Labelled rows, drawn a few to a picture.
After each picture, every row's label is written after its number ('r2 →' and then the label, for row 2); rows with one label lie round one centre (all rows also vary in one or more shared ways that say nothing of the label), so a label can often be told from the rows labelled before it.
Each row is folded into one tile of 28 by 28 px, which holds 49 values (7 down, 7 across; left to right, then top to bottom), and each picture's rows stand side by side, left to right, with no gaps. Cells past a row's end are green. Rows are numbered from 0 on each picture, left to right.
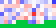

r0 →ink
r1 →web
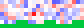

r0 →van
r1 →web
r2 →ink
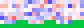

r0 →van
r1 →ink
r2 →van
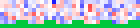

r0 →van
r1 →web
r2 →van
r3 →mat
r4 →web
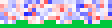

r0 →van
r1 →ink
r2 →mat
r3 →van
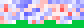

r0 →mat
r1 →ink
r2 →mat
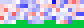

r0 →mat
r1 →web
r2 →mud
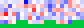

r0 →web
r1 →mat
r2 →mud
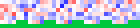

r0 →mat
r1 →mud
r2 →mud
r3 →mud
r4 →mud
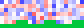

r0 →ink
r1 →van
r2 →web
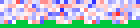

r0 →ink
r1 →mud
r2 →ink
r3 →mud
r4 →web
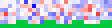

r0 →web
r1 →mud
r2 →mat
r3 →mat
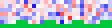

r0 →web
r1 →mud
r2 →van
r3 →mat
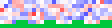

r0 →mud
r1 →web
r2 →mat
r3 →ink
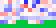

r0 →web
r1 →mud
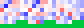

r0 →mud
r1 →mud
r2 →mat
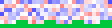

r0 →ink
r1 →ink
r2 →ink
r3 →web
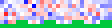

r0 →web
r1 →mud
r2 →van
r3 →mat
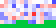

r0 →van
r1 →web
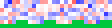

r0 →mud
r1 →mud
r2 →ink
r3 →mud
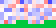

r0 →ink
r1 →ink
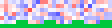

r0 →mat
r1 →mud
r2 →van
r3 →mud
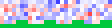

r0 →mat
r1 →mat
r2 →ink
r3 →web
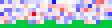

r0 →ink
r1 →web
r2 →mat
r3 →mud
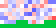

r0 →van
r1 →ink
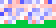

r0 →ink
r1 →ink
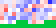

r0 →mat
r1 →ink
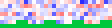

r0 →web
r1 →van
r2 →web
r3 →ink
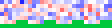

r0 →ink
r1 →mud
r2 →mat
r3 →mat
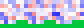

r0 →van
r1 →van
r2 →van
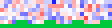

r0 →mud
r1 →web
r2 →van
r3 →mat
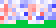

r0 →mat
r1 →mat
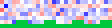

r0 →mud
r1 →web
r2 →ink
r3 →ink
